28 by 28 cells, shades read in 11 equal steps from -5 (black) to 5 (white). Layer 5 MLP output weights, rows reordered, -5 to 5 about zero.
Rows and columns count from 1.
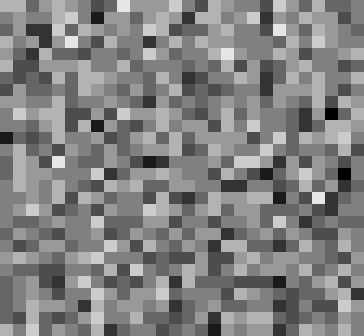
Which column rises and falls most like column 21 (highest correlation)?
27
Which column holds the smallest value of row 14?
12
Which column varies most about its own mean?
22
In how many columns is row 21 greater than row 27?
13
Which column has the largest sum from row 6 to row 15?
5
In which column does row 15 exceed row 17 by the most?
24
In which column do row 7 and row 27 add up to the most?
8
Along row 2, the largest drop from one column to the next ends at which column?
21
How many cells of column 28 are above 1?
3
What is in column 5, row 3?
3
